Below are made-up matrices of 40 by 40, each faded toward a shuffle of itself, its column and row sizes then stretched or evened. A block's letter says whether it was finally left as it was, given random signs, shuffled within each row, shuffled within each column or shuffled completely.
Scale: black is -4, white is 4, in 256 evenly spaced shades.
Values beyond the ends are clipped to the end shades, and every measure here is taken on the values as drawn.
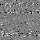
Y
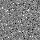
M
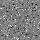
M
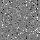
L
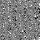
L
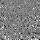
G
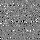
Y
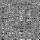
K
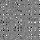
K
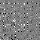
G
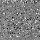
Y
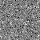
M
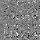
G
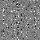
L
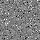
M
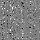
L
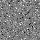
M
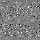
Y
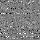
Y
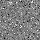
M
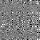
K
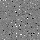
M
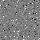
M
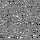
Y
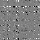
G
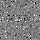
Y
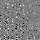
K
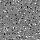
M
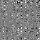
G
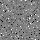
M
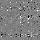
G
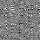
K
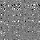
K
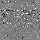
Y
